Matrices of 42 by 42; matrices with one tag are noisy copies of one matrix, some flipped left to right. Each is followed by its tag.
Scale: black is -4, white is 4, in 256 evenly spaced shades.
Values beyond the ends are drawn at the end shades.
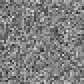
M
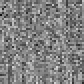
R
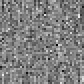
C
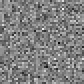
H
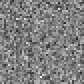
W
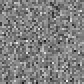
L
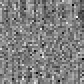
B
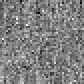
C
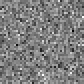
M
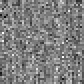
R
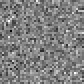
M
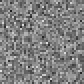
W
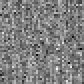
R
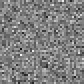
H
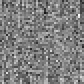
C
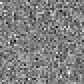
L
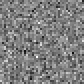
W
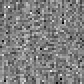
C
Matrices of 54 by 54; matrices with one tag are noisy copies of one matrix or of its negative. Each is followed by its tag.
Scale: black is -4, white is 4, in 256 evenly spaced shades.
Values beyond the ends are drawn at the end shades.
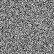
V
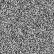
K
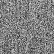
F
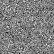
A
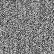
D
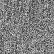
F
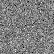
K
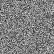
K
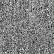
F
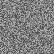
A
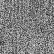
F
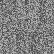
D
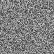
K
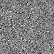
K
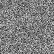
A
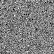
A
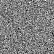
K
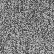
F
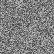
A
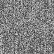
F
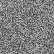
K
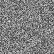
A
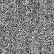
D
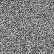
V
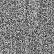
D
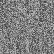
D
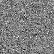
V
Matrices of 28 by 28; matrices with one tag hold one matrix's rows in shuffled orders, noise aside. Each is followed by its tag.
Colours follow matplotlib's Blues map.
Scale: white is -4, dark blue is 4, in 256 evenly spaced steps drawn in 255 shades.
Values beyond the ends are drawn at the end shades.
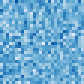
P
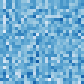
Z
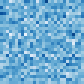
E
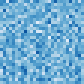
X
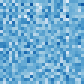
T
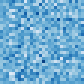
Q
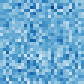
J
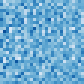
P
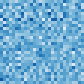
P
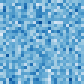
X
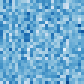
T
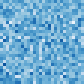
P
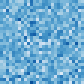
J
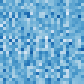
T
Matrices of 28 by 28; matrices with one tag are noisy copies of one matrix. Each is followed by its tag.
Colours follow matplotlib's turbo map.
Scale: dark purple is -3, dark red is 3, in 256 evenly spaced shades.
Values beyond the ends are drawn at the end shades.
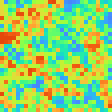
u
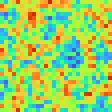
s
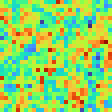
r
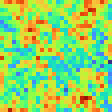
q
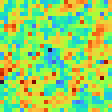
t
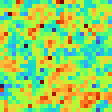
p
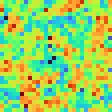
t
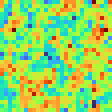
t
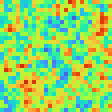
t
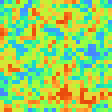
p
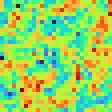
t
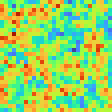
u
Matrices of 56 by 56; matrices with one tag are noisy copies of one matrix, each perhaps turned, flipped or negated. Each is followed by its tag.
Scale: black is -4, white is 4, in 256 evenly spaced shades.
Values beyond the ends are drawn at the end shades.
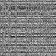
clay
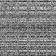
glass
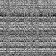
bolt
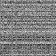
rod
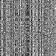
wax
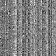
bolt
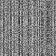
clay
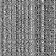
rod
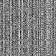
clay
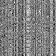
wax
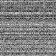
rod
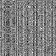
clay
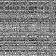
glass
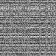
clay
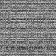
clay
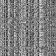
bolt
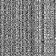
rod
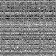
rod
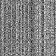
rod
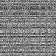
clay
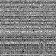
rod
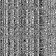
bolt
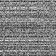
glass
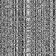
wax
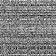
glass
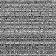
rod
